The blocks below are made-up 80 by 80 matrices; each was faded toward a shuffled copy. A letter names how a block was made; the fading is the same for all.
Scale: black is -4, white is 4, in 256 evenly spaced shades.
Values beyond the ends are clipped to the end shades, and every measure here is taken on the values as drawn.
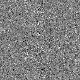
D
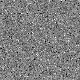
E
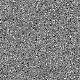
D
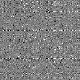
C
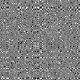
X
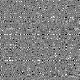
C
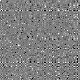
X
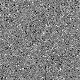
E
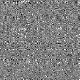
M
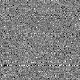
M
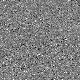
E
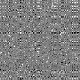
X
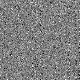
D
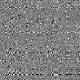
C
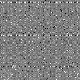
X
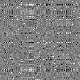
X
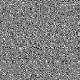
M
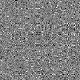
M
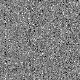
D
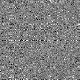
M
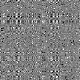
X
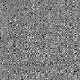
C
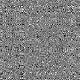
C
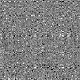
M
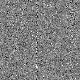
D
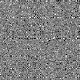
M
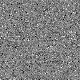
E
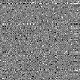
C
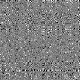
C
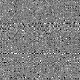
C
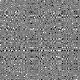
X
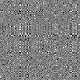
X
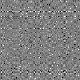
X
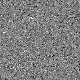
E
